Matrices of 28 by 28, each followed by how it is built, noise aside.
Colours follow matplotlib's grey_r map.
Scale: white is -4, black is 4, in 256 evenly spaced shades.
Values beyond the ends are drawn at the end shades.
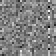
uneven columns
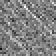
Toeplitz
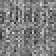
blocks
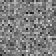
blocks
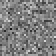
noise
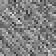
Toeplitz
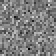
noise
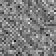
Toeplitz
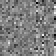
uneven columns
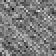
Toeplitz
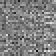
blocks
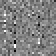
uneven columns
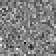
noise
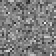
noise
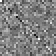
diagonal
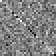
diagonal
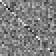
diagonal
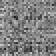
blocks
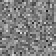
noise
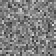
noise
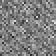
Toeplitz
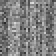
blocks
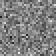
noise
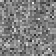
noise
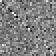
diagonal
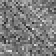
Toeplitz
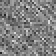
Toeplitz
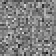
noise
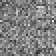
blocks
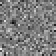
noise
